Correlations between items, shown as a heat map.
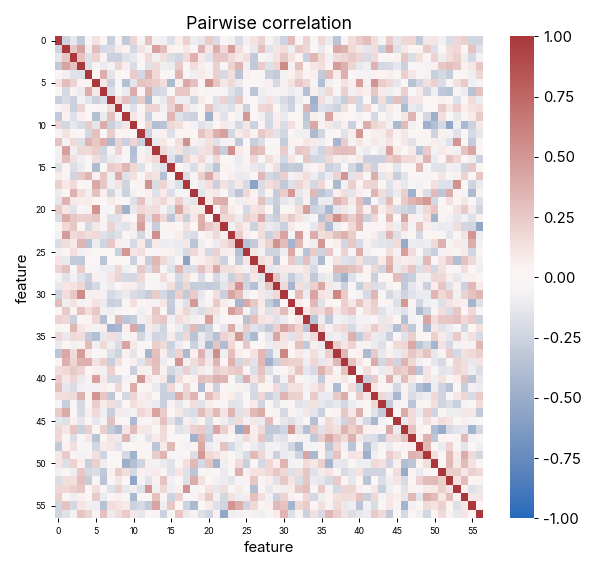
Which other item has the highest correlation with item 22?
11
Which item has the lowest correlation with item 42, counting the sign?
45
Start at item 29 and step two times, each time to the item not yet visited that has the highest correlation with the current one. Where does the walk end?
35
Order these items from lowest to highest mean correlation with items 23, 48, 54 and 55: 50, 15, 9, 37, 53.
53, 9, 15, 50, 37
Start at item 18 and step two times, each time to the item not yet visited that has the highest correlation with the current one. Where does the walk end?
46
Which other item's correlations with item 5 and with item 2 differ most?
20
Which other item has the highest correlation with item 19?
49
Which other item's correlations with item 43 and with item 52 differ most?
10
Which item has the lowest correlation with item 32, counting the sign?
48
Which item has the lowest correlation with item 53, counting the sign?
26
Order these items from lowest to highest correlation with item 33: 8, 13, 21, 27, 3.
21, 3, 27, 13, 8
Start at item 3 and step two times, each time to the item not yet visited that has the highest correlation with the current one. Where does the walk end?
37
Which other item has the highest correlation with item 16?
38
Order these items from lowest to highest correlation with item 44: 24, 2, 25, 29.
24, 29, 2, 25
